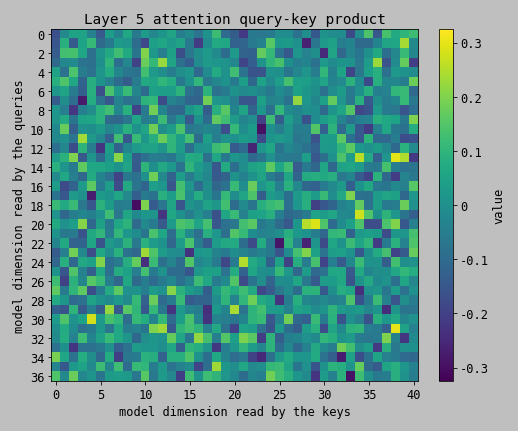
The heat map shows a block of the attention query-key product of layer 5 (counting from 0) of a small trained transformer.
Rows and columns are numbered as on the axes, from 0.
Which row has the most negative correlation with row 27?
7
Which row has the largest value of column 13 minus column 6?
11
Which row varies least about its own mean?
6
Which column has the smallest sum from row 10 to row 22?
9
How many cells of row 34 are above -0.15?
36
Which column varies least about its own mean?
31
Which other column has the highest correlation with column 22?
21
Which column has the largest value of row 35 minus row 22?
25
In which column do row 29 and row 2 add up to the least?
37
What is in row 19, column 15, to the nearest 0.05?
-0.05
